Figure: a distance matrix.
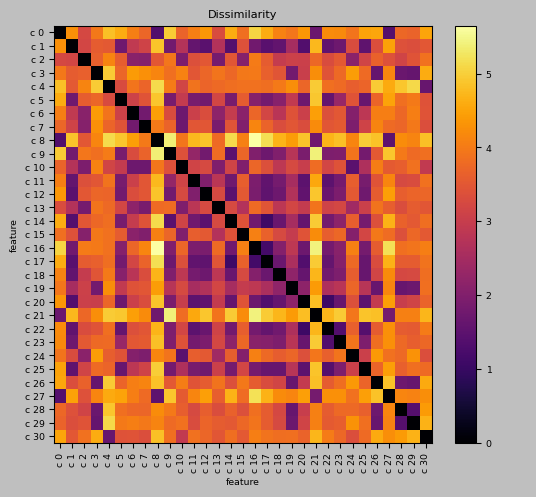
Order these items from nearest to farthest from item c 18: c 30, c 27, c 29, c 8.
c 29, c 30, c 27, c 8
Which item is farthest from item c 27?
c 16
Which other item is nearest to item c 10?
c 24
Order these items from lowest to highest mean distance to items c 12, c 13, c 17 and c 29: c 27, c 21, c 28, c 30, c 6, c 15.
c 28, c 6, c 15, c 30, c 27, c 21
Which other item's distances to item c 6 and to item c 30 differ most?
c 4
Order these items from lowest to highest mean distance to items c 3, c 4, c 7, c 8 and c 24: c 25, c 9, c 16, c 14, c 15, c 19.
c 15, c 19, c 25, c 14, c 9, c 16
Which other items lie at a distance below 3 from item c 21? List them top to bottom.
c 0, c 8, c 27
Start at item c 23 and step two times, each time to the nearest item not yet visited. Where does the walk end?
c 20
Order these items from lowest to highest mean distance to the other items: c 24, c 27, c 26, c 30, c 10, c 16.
c 10, c 16, c 24, c 26, c 30, c 27
